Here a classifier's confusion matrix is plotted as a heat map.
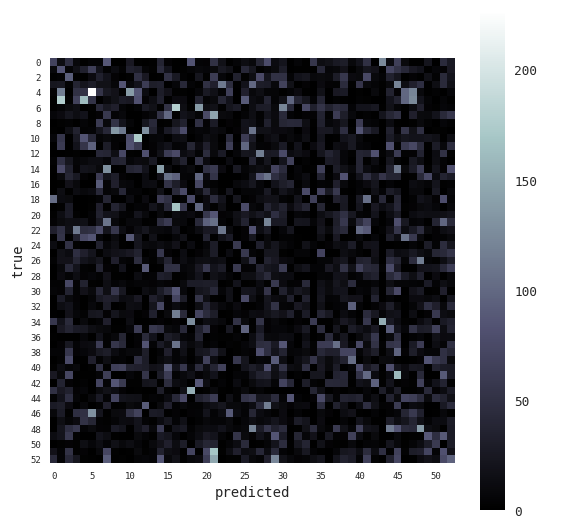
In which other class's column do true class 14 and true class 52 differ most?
21
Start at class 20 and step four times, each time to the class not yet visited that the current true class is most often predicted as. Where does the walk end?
12
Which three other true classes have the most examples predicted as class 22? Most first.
3, 40, 5
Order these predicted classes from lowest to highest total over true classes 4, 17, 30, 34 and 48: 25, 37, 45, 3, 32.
32, 25, 3, 37, 45
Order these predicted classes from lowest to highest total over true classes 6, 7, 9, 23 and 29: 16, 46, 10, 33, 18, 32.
32, 18, 10, 33, 46, 16
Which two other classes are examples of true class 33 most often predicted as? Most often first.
16, 19
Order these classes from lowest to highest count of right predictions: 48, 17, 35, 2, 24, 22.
35, 24, 17, 2, 22, 48
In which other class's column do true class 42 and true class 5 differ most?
4
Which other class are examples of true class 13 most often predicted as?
31
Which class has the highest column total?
45
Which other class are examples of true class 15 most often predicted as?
28
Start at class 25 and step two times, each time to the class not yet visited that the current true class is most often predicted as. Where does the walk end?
44
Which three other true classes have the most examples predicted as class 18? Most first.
43, 34, 0
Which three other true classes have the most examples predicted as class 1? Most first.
5, 4, 14
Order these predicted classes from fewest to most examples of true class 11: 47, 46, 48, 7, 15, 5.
15, 7, 48, 46, 47, 5
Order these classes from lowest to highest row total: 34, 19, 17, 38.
17, 34, 19, 38
